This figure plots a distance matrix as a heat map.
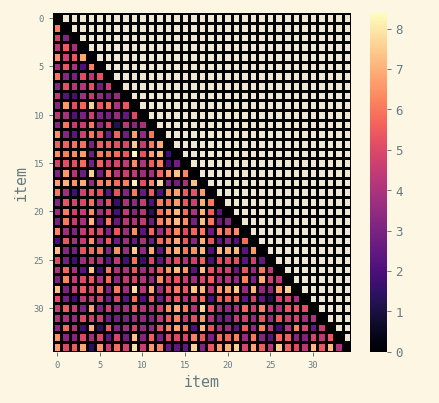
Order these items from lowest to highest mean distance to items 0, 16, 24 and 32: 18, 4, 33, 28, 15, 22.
18, 22, 33, 15, 28, 4
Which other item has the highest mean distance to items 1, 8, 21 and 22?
17
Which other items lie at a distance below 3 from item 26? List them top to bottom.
3, 5, 16, 21, 32
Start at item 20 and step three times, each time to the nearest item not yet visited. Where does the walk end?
19
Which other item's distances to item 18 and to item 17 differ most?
12
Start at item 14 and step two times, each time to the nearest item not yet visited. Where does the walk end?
15
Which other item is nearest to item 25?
29
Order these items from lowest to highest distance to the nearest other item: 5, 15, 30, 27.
5, 15, 30, 27
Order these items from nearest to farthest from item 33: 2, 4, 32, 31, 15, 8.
8, 2, 4, 31, 15, 32
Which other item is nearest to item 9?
23
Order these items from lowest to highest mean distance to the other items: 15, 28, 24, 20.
20, 15, 24, 28
